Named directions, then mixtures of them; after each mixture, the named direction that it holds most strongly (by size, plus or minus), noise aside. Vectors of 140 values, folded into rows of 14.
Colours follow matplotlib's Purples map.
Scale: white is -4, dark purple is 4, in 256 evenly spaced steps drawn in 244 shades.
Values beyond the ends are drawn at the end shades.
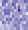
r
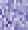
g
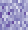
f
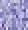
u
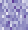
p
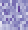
r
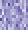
u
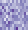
f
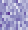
f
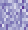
f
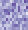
r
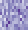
g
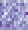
r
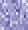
p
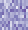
p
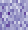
f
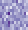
f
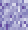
r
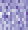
f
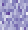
r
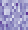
r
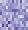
g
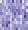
p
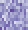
f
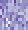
g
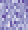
p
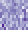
u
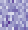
g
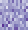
g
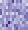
g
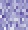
g
